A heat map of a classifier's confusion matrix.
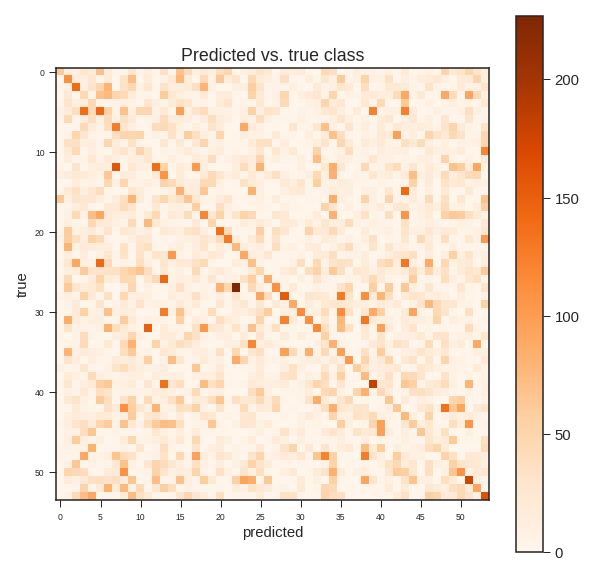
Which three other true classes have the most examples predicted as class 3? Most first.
5, 48, 53
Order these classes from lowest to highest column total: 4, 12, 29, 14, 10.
29, 10, 14, 12, 4
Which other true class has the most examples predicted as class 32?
41
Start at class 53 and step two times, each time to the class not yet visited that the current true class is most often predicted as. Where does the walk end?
43
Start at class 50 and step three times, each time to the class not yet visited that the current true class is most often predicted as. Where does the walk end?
48
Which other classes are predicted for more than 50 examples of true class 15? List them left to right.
18, 24, 43
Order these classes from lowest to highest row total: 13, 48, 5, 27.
13, 27, 48, 5
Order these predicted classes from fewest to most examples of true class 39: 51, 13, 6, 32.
32, 6, 51, 13
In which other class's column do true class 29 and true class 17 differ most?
46
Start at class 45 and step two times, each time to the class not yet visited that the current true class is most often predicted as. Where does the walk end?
38
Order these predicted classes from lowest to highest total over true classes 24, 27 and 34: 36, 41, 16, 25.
25, 16, 36, 41
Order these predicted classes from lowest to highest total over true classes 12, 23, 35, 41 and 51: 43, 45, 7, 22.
45, 43, 22, 7
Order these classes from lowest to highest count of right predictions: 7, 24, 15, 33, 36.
33, 24, 15, 36, 7
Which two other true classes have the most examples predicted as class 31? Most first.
35, 20
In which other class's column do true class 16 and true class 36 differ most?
22
